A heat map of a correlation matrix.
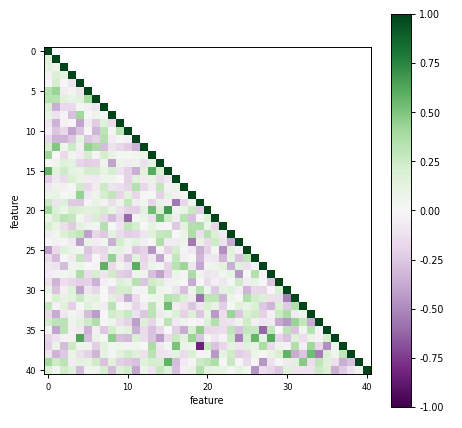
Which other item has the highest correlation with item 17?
27
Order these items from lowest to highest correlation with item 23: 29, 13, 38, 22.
22, 29, 13, 38
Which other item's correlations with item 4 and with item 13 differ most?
36
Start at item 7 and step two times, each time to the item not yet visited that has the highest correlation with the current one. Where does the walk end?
11
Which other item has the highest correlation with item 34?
31
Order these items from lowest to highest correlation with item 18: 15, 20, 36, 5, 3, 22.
5, 3, 15, 20, 22, 36
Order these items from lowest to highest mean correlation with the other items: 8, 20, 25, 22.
25, 22, 8, 20
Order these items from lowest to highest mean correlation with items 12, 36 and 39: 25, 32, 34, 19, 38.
38, 25, 19, 32, 34
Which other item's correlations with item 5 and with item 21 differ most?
14
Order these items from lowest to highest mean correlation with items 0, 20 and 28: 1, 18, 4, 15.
1, 4, 18, 15
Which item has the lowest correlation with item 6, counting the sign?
33
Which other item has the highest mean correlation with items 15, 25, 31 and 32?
34
